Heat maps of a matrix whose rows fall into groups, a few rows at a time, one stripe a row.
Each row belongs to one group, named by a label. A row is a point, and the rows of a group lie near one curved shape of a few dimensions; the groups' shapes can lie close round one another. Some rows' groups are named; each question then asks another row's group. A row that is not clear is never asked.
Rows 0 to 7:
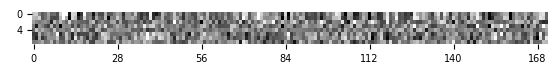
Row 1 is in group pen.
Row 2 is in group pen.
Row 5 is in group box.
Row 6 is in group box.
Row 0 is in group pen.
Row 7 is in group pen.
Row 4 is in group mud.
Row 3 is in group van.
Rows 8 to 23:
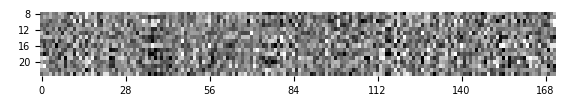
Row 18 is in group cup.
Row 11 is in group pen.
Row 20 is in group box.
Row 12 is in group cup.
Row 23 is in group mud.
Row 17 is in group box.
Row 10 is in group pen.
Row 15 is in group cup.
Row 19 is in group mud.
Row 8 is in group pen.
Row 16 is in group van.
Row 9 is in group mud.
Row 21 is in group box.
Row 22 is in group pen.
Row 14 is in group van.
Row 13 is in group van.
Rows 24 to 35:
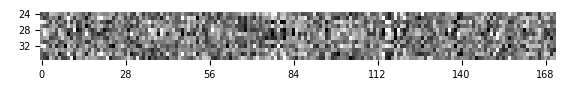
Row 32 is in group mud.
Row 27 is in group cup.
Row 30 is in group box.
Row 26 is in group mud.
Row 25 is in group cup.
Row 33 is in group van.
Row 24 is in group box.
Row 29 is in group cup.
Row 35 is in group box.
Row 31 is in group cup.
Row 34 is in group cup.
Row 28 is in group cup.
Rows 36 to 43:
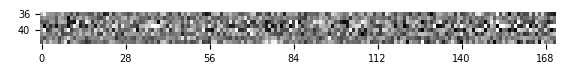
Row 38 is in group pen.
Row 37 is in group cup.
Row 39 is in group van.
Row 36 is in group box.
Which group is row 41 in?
pen
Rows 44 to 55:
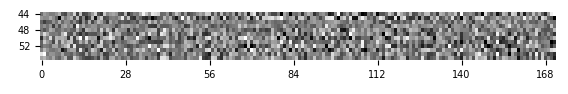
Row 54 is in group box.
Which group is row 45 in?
pen
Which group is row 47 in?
cup
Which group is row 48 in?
pen
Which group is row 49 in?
box
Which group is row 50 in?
mud
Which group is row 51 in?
van
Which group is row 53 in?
pen
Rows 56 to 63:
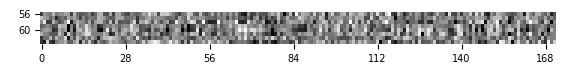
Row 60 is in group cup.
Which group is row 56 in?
cup
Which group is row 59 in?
cup
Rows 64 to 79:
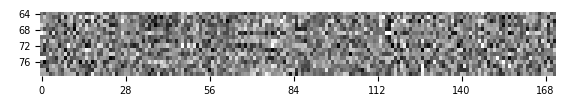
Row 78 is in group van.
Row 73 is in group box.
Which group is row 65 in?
mud
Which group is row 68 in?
cup
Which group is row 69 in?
mud
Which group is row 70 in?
cup
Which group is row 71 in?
box
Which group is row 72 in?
cup
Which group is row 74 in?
mud
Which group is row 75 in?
box
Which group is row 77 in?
box
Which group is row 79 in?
pen
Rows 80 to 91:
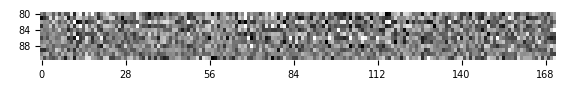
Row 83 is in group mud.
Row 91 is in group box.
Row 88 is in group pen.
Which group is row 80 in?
mud
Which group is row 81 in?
mud
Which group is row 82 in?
cup
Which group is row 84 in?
pen
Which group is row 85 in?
cup
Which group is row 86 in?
pen
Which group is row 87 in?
cup
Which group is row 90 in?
van
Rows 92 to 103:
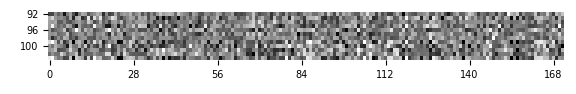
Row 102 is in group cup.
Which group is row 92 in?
van
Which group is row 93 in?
mud
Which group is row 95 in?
cup
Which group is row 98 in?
van
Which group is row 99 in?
mud
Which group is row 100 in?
pen
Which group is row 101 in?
box
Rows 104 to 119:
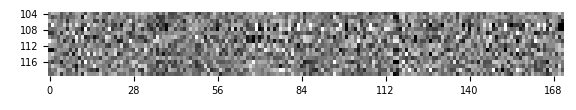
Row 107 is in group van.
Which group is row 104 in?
pen
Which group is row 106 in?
pen
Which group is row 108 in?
pen
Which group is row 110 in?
cup
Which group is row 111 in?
mud
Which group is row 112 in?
pen
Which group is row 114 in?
mud
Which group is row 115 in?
mud
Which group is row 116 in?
cup
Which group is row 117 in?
cup
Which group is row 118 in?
box
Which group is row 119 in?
cup
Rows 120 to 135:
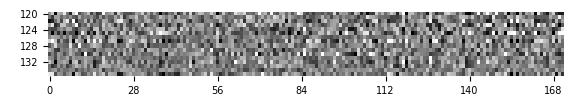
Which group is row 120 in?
van
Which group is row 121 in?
van
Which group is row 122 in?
mud
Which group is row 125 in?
van
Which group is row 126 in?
mud
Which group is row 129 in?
van
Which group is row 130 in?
pen
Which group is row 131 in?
van
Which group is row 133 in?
cup
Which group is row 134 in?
van
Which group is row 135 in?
box
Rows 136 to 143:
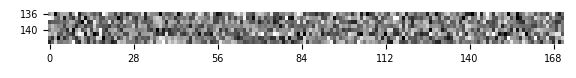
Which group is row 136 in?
van
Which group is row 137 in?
mud
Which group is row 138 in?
pen
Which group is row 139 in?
cup
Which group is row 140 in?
mud
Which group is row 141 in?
pen
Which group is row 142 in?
van
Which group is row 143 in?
box
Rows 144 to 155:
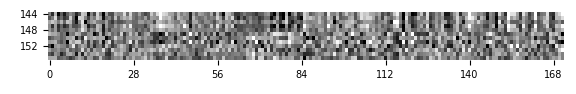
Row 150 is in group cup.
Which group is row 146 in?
cup
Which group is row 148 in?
van
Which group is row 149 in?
pen
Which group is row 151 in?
pen
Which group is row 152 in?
box
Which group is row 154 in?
cup
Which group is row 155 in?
pen
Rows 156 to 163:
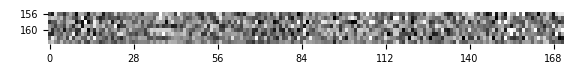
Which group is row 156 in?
van
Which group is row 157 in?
cup
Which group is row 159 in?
box
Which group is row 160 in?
van
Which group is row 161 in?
box
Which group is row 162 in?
van
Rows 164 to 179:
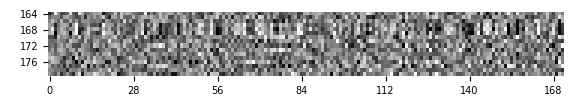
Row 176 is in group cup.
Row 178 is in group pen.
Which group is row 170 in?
box
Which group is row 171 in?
pen
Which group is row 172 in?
pen
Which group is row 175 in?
mud
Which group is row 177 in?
van
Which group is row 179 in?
box
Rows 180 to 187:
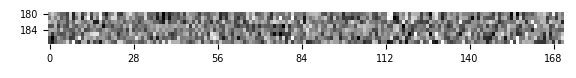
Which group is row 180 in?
mud
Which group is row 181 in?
mud
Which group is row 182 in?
pen
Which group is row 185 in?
box
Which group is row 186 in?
box
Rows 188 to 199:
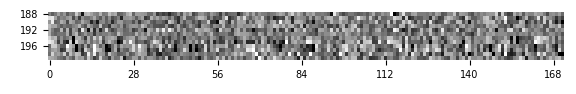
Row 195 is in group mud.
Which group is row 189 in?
box
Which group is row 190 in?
box
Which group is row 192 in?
mud
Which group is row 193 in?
van
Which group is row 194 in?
mud
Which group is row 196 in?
cup
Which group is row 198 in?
van
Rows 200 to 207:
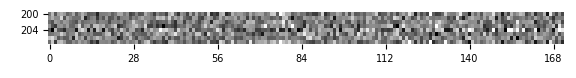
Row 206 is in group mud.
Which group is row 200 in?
box
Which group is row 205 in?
cup
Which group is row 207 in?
box
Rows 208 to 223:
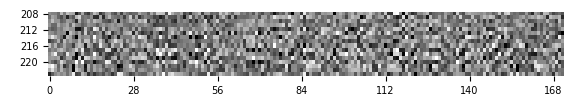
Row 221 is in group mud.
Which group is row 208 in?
cup
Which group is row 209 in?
pen
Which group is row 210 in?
cup
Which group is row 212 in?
pen
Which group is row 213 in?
pen
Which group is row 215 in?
mud
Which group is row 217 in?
cup
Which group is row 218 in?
cup
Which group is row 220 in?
cup
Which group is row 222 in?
mud
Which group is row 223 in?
box
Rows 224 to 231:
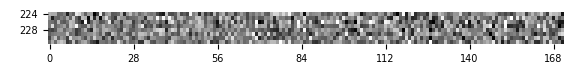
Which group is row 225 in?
mud
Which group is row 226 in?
pen
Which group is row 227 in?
van
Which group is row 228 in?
pen
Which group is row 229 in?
pen
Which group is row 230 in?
van
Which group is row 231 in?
box
